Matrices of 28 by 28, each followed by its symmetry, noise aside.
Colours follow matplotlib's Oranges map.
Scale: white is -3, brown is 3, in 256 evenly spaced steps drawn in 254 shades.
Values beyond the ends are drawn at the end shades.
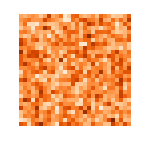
no symmetry.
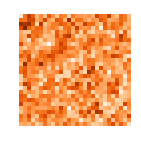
symmetric.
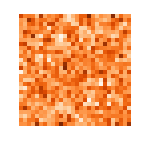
same after a half turn.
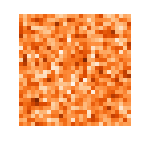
no symmetry.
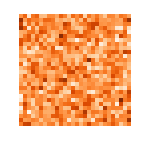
same after a half turn.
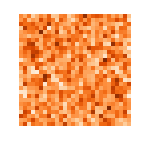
same after a half turn.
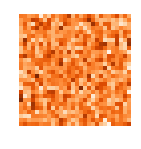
same after a half turn.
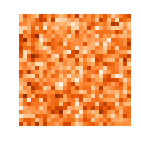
no symmetry.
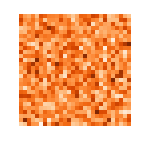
same after a half turn.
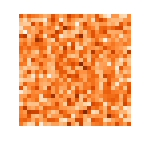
same after a half turn.
